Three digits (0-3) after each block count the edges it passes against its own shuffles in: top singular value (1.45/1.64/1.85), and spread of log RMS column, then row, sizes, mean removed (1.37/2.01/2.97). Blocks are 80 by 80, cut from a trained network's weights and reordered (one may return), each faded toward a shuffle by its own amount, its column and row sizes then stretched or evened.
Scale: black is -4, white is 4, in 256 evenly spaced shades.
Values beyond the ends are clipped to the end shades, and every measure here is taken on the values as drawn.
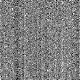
2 1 1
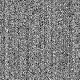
2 0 0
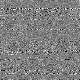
1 0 3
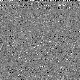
1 0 2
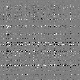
2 2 3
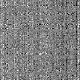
3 2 2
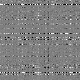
3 1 3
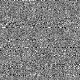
1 0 2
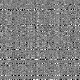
2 0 3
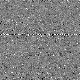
2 0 2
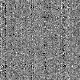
2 2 1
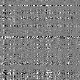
3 2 3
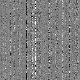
3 3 0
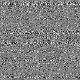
2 0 3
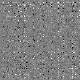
0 2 2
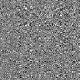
3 2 2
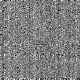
2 0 2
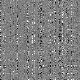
1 3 1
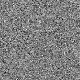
0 0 0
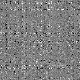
1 2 2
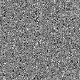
0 2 0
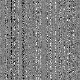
3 3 0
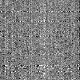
3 1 2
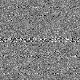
1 0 2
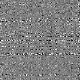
1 2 3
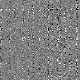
1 3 1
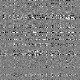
3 2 3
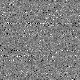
0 0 2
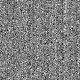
1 1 0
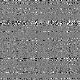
2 2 3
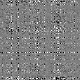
2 3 3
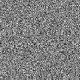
2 0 1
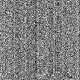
2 0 0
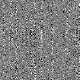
1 3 0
